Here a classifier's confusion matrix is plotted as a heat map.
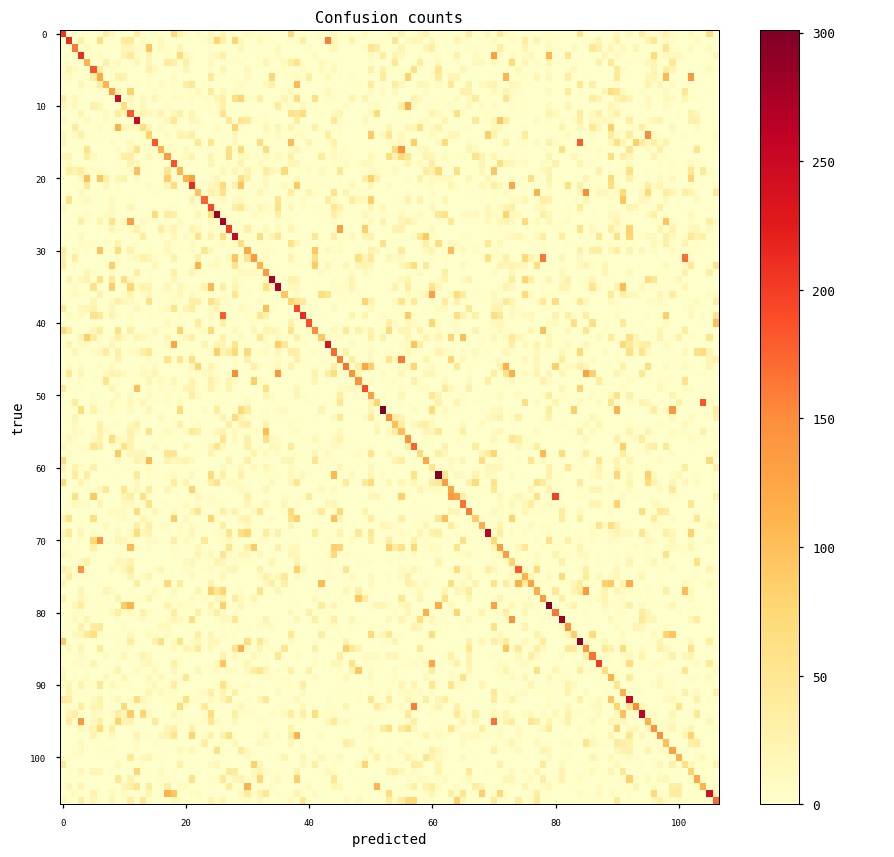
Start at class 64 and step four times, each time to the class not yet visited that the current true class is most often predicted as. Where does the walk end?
95
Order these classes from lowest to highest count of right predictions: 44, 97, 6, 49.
6, 97, 44, 49
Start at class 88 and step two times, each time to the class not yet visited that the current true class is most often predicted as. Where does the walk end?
31
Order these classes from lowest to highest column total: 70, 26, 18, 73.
73, 18, 70, 26
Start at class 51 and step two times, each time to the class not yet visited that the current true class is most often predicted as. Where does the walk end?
30
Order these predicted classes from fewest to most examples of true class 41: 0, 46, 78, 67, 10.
10, 67, 46, 0, 78
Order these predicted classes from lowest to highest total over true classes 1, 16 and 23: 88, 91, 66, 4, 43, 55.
88, 66, 4, 91, 55, 43
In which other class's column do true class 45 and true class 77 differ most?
55
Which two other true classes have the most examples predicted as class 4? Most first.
20, 42
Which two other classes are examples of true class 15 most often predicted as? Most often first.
84, 37
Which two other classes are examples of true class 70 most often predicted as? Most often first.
6, 5
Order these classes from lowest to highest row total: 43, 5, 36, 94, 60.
60, 5, 36, 43, 94
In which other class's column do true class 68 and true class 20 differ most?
21
